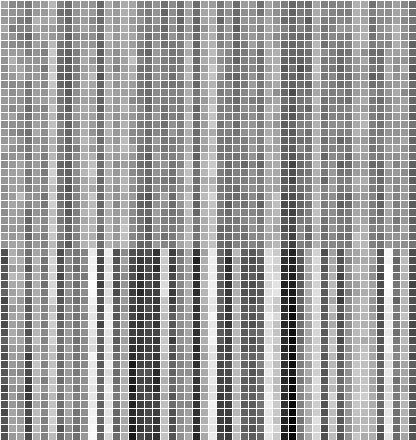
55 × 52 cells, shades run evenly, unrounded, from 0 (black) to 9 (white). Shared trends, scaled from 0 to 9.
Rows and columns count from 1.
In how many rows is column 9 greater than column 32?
24
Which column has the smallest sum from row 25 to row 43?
37
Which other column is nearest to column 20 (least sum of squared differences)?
17
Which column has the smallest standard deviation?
26
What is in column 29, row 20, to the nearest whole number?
4
